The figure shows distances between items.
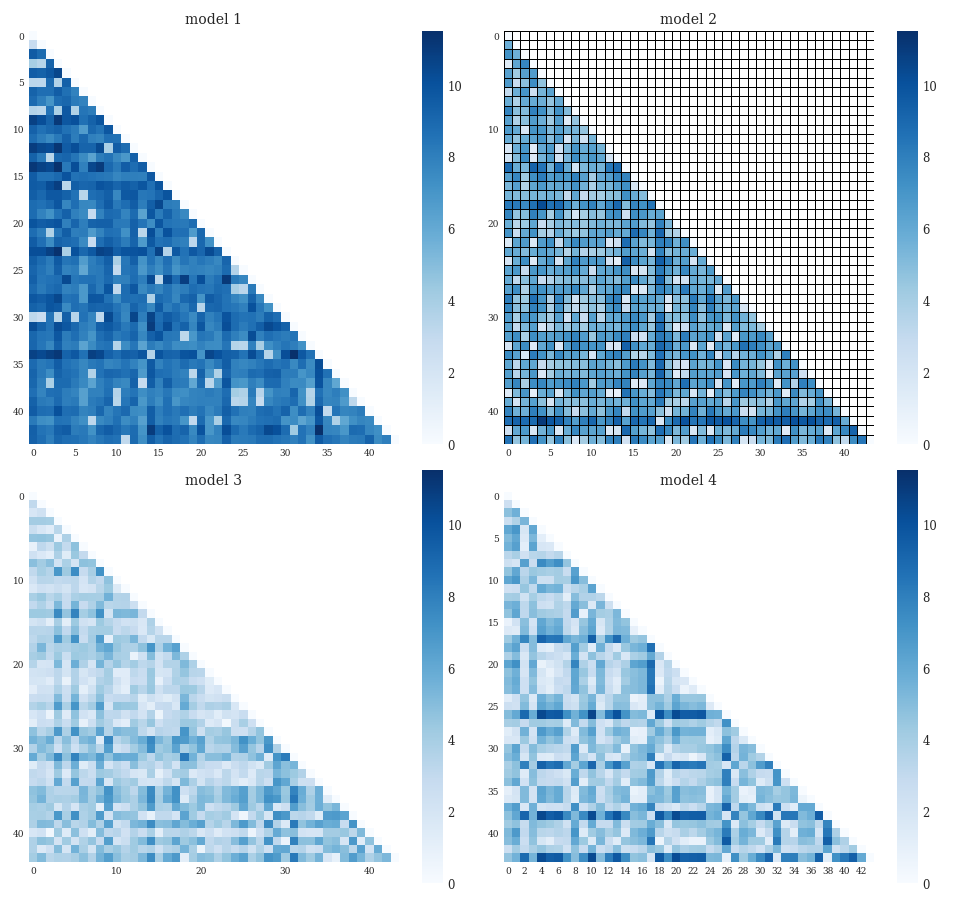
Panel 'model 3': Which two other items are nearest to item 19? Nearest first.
12, 33
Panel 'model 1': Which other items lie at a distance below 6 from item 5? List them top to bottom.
0, 1, 3, 8, 30
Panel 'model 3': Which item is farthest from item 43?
31
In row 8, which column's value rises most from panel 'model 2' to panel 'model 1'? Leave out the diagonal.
14
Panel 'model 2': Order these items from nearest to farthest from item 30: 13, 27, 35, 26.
35, 26, 13, 27
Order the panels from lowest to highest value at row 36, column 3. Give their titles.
model 4, model 3, model 2, model 1
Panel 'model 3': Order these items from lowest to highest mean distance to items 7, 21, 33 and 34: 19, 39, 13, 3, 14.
13, 19, 14, 3, 39
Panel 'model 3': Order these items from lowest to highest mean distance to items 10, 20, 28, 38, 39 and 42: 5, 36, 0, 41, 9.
0, 9, 41, 5, 36
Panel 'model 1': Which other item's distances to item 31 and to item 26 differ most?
15
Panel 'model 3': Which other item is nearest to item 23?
27
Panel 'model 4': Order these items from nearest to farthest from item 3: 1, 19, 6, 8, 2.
8, 1, 19, 2, 6
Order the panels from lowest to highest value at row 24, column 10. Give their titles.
model 3, model 1, model 4, model 2
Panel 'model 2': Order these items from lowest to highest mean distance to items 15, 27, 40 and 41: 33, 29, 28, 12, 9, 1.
29, 28, 9, 12, 1, 33
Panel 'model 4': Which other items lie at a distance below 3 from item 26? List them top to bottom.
17, 32, 38, 43
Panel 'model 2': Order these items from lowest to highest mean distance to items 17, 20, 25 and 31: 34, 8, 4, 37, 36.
36, 4, 34, 37, 8
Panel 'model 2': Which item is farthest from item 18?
4
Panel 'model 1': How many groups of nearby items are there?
14
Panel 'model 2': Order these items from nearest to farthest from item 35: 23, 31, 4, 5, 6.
31, 4, 5, 6, 23
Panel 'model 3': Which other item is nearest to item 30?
41
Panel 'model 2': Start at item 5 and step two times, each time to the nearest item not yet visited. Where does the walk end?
1
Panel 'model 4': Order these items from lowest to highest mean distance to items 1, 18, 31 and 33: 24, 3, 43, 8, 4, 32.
4, 24, 3, 8, 32, 43
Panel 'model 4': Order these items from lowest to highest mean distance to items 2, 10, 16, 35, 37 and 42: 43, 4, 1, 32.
4, 1, 32, 43
